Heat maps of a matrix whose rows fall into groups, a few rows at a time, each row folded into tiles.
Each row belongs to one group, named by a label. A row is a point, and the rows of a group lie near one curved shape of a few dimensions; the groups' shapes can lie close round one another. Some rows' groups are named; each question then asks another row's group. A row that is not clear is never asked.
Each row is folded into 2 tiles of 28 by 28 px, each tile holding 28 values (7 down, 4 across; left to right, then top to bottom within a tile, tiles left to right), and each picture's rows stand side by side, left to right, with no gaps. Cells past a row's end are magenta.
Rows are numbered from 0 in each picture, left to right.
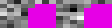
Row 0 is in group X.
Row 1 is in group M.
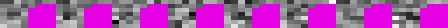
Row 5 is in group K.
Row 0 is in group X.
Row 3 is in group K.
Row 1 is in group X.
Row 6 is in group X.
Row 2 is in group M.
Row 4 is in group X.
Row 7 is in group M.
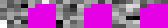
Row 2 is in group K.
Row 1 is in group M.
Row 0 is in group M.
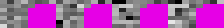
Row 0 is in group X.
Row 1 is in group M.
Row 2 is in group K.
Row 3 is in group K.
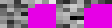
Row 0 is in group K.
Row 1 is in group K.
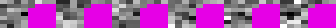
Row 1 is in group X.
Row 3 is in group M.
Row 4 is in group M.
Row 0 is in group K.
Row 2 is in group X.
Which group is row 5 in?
X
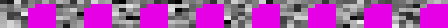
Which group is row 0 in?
X
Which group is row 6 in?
K
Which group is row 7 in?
M
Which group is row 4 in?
M
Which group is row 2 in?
K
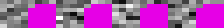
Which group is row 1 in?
M
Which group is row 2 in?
K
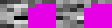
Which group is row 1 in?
M
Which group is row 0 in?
K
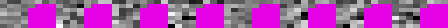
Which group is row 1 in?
M
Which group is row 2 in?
K
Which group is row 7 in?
M
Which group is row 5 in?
K
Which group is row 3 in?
X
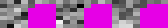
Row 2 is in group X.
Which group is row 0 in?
K
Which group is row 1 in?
M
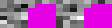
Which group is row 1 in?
M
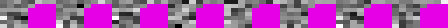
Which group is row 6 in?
M
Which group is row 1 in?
M
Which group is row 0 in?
M
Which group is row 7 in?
K
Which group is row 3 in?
K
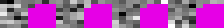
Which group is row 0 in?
K
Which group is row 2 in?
K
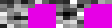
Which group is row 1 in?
X
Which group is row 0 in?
X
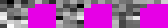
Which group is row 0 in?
X
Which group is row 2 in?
K
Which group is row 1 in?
M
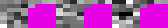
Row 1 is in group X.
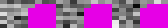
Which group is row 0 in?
X
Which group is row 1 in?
K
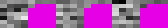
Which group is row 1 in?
X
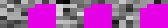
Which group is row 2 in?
M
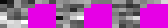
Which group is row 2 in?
K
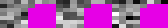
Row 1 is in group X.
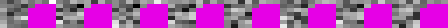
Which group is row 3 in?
M
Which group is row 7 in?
K
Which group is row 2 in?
M
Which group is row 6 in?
M
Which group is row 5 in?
M
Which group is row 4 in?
K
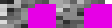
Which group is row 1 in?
X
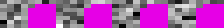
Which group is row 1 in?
M
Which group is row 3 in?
K
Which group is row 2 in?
K
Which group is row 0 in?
M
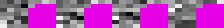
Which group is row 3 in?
X
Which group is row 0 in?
M
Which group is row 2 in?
M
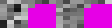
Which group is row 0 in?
M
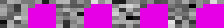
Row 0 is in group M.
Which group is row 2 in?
K
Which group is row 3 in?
M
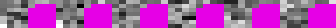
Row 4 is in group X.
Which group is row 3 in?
K
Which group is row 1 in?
M
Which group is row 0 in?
M
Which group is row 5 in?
X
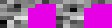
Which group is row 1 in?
M
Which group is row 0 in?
M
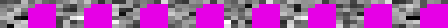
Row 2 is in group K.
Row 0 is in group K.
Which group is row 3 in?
X
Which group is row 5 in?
M
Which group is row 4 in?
M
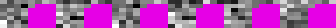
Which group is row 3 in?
X
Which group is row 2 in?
M
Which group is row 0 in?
M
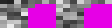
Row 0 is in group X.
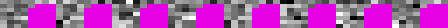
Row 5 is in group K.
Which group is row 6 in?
X
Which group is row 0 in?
K
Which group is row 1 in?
M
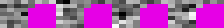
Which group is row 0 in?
K
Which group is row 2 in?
X
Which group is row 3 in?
M
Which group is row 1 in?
K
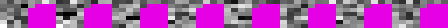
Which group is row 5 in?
K
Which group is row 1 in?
X
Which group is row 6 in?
M
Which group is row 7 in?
X
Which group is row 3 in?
M
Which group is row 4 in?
K
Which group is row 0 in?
M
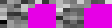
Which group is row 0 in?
M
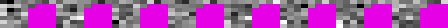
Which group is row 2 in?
M
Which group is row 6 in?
M
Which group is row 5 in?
M
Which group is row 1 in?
M
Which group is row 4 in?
K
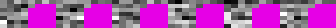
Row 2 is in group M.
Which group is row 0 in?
M
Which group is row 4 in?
X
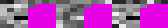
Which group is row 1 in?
K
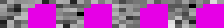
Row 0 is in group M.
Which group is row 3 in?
M
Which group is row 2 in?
X
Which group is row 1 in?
K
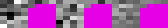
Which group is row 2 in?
X
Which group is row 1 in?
M
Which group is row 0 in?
X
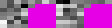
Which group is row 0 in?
M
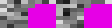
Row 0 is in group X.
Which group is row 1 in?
K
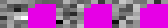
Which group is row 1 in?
M
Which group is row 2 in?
M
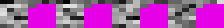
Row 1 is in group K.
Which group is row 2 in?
K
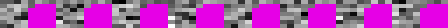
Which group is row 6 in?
M
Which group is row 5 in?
K
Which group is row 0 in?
K
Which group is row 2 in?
K
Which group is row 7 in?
K
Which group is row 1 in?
M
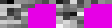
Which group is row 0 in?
K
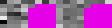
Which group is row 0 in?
M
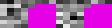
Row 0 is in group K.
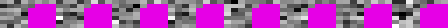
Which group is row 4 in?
K
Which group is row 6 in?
K
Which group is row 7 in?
X
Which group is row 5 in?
M
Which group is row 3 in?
M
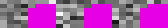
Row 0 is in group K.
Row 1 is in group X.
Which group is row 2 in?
M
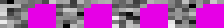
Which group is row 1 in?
K
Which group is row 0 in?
K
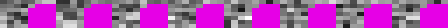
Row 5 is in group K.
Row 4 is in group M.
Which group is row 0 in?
M
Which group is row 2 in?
M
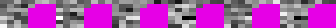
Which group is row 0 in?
M
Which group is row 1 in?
M
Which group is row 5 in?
X
